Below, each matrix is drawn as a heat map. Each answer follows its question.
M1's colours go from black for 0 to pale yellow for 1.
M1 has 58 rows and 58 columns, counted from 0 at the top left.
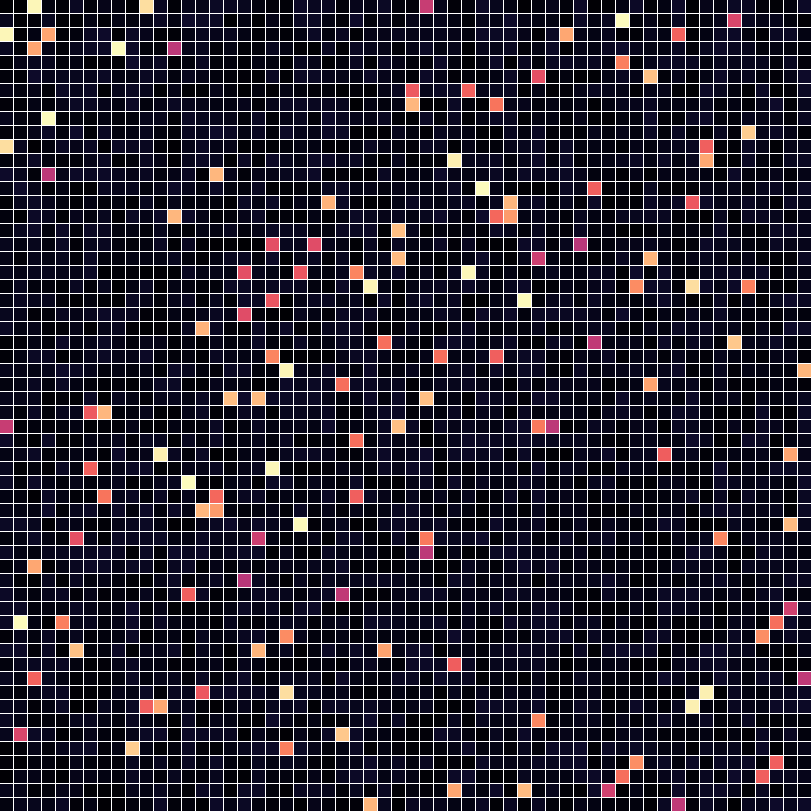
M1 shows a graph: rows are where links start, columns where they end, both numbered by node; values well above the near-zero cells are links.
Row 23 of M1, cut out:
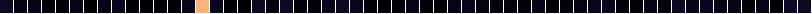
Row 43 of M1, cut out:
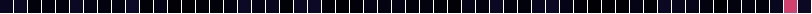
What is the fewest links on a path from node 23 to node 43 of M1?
7
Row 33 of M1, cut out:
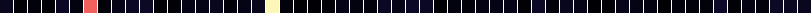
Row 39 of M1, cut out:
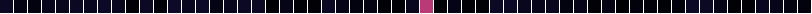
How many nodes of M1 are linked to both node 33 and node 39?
0
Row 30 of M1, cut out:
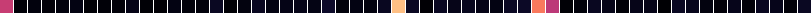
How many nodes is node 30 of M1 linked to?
4
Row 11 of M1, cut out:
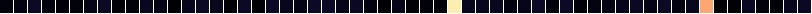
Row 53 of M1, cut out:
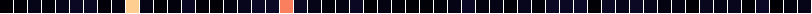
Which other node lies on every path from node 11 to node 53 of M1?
node 20
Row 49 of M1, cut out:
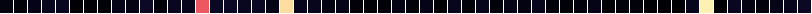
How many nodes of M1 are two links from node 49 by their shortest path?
7
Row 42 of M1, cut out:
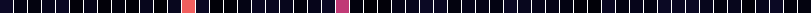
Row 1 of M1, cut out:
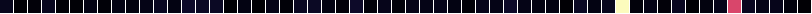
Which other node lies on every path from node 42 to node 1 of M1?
node 24
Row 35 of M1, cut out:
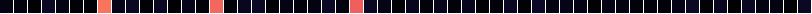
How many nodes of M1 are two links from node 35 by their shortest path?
5
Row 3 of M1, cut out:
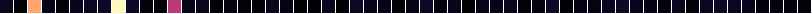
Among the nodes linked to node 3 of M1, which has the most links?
node 2
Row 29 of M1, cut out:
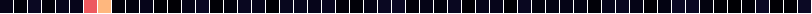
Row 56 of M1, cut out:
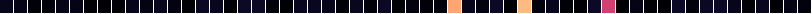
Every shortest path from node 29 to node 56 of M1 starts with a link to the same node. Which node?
node 6
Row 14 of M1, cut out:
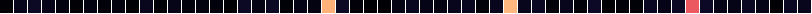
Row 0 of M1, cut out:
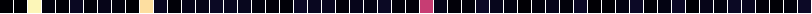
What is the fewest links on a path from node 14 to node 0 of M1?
4
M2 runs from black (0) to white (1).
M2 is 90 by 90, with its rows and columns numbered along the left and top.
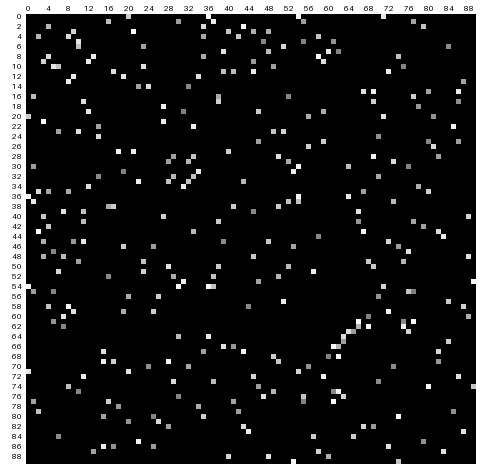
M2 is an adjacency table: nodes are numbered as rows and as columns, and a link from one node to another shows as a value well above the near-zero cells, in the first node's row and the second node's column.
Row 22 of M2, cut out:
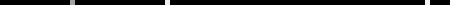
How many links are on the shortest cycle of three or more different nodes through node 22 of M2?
4
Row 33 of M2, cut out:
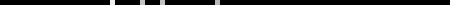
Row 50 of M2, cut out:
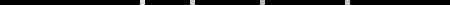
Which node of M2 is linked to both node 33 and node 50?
node 28
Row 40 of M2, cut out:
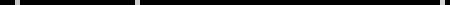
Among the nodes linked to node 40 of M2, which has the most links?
node 3
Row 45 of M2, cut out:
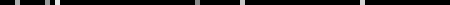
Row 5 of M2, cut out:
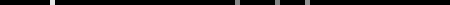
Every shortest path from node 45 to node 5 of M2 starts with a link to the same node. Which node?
node 39
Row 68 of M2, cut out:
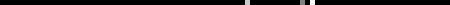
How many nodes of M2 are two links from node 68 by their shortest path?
6
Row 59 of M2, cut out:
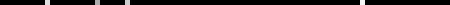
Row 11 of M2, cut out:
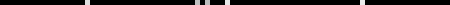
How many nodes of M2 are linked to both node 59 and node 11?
1
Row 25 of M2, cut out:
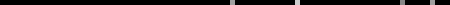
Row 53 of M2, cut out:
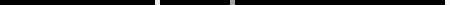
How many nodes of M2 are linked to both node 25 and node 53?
1
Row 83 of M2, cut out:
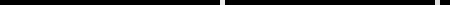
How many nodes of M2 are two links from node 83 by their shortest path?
2
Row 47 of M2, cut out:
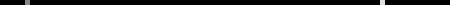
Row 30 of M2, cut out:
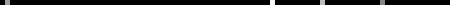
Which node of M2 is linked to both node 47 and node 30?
node 76
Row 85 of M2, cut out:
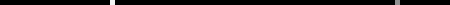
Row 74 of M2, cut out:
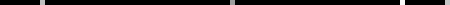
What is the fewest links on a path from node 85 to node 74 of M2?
5
